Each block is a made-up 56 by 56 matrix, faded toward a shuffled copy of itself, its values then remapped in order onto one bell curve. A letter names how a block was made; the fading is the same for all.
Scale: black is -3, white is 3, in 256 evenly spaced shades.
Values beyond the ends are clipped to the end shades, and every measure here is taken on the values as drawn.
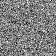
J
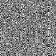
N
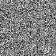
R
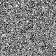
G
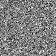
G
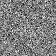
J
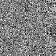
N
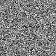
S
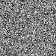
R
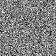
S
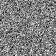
J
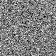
J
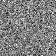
G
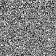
S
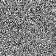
G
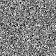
G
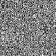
N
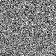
G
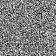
S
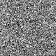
G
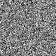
G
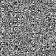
N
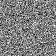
J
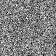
J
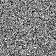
J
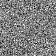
S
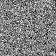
J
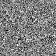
S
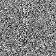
R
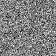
J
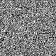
S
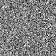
N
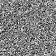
S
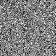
R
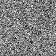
J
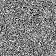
J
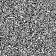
S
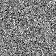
J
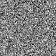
G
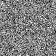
J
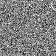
J
